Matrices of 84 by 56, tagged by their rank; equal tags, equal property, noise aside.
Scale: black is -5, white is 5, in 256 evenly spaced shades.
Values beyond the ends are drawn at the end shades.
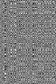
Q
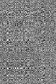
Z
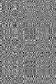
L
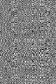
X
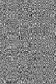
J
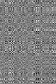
Q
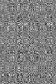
J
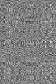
L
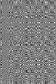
Q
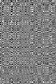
Z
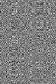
L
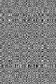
Q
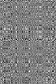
Q
